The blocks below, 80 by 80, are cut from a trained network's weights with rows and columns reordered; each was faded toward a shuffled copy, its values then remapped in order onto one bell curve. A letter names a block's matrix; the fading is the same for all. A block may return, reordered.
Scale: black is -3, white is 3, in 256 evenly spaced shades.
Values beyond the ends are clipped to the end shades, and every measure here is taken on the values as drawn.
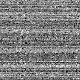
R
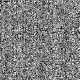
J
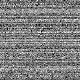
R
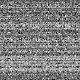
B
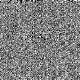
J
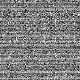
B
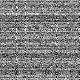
R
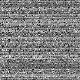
B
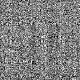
J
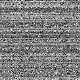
B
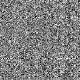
J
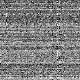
R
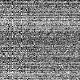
R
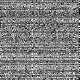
B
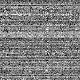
R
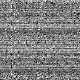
B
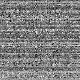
B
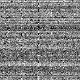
R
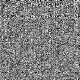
J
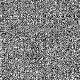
J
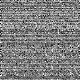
B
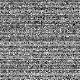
B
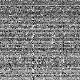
B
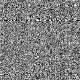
J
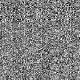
J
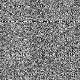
J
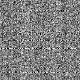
J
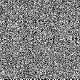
J
